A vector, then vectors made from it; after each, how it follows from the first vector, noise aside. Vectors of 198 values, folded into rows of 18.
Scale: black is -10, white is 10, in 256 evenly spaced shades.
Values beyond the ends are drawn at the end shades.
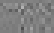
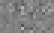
sign-scrambled.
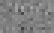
sign-scrambled.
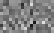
reversed, negated, scaled up.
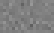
reversed, negated, shrunk.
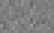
reversed, shrunk.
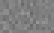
reversed, negated, shrunk.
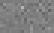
partly zeroed.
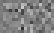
scaled up.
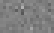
partly zeroed.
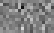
negated, scaled up.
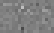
partly zeroed.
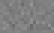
reversed, negated, shrunk.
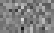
scaled up.
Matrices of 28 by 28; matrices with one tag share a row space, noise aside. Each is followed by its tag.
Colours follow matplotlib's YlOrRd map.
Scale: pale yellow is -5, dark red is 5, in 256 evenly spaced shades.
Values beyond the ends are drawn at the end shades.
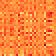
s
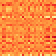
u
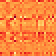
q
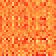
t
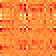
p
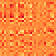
s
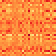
u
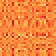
t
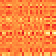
u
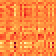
q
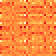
p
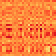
u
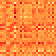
q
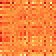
p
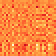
t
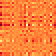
p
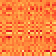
u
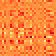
s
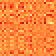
s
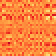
u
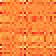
p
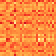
q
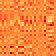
s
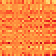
u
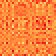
t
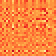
t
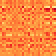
u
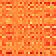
u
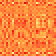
t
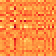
q
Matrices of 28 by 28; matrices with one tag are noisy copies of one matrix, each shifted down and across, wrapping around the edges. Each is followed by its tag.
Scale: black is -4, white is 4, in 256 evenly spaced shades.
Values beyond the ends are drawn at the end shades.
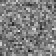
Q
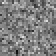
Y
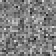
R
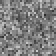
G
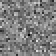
Q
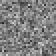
Q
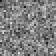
G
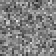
G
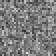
Y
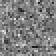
Q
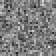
Q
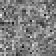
G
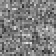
R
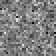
R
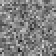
Q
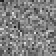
G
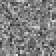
R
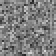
Y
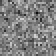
G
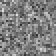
Y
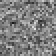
Q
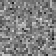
R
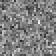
G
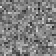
R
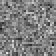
Q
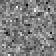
Y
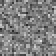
R
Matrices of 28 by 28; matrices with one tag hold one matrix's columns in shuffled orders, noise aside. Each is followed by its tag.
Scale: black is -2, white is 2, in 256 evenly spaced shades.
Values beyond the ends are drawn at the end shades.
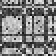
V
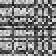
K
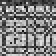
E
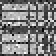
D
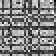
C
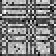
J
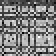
E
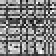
J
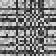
C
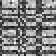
C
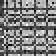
C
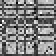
J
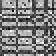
C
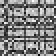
K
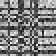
C
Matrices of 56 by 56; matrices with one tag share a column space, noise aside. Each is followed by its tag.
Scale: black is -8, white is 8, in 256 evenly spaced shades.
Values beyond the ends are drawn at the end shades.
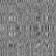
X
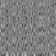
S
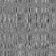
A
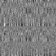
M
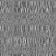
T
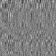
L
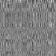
L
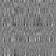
M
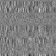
T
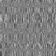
A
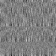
M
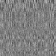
L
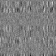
T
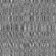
X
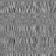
T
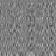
S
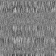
T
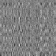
S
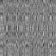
X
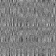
M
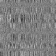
A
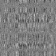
A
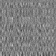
S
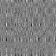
M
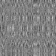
X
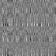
M
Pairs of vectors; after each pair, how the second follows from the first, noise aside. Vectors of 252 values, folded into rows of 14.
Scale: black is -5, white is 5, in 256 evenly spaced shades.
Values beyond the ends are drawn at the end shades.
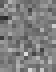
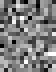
reversed, negated, scaled up.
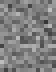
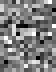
reversed, negated, scaled up.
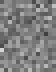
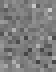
wrapped around, negated, partly zeroed.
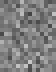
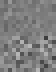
wrapped around, negated, partly zeroed.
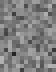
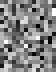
reversed, scaled up.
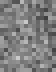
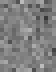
partly zeroed.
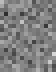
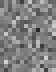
wrapped around, negated.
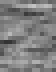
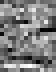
reversed, scaled up.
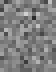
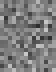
wrapped around, negated.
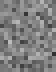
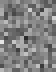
wrapped around, negated.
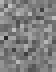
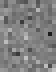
reversed, partly zeroed.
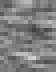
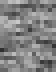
wrapped around, negated.
